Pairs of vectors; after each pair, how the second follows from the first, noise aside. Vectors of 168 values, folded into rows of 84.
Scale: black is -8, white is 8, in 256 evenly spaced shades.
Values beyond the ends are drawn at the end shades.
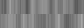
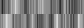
reversed, negated, scaled up.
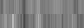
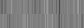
reversed, partly zeroed.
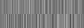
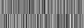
negated, scaled up.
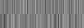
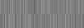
wrapped around, shrunk.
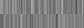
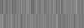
negated, shrunk.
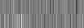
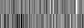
negated, scaled up.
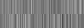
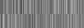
reversed.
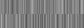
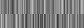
scaled up.
